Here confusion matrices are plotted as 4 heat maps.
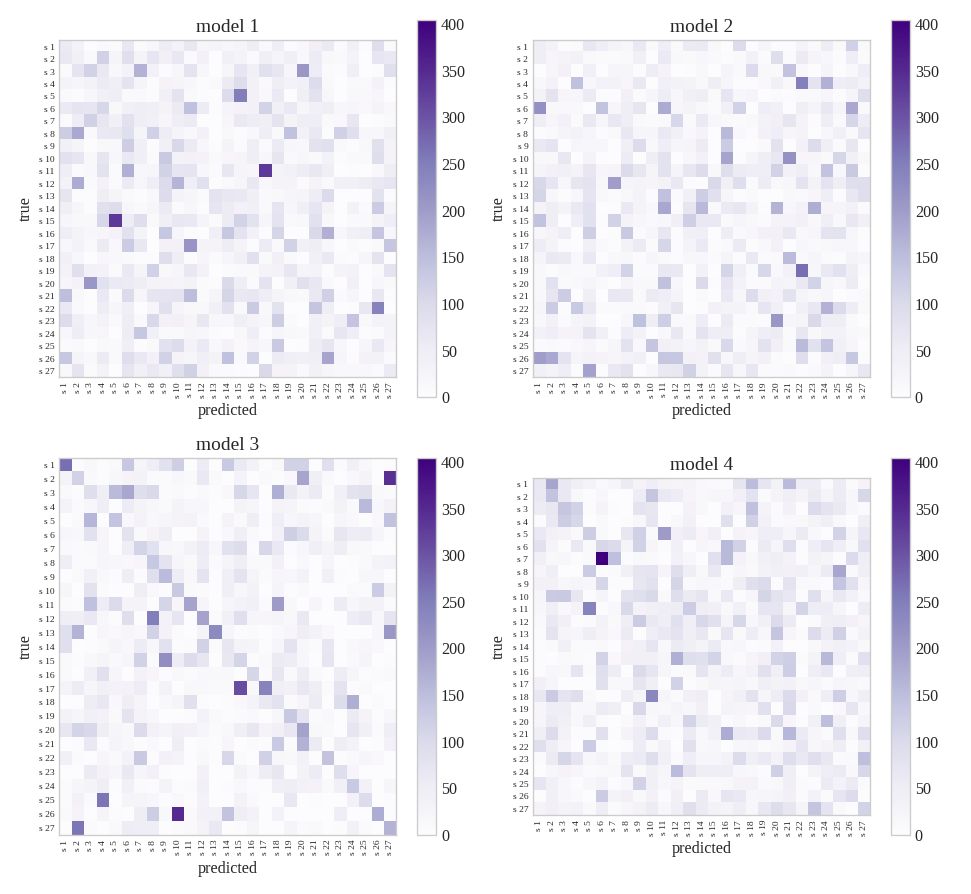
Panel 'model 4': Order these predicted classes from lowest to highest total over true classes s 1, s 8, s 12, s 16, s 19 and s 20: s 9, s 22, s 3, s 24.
s 22, s 3, s 24, s 9
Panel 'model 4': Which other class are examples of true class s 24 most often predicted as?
s 12
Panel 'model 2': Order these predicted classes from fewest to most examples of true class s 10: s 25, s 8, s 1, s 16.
s 1, s 8, s 25, s 16
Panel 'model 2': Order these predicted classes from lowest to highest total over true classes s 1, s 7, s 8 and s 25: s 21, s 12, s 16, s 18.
s 18, s 21, s 12, s 16
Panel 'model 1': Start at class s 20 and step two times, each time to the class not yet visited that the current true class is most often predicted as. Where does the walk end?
s 7
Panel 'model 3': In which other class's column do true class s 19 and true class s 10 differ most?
s 26
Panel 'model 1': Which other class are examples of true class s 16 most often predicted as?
s 22
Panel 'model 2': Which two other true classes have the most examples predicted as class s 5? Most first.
s 27, s 16
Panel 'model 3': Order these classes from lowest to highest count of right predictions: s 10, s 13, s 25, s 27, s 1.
s 25, s 10, s 27, s 13, s 1
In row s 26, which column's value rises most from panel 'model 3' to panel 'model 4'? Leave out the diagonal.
s 6
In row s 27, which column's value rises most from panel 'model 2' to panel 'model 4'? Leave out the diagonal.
s 23
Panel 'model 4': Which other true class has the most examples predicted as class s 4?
s 3
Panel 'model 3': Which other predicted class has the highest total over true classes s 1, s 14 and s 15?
s 9
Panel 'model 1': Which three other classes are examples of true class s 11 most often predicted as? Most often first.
s 17, s 6, s 9
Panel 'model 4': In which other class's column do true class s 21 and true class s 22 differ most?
s 16
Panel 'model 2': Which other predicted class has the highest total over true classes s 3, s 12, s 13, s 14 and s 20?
s 11
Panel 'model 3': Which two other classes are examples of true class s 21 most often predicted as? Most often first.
s 20, s 18
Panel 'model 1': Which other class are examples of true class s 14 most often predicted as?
s 26
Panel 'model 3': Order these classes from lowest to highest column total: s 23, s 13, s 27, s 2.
s 13, s 23, s 2, s 27
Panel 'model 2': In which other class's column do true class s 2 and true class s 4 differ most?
s 22
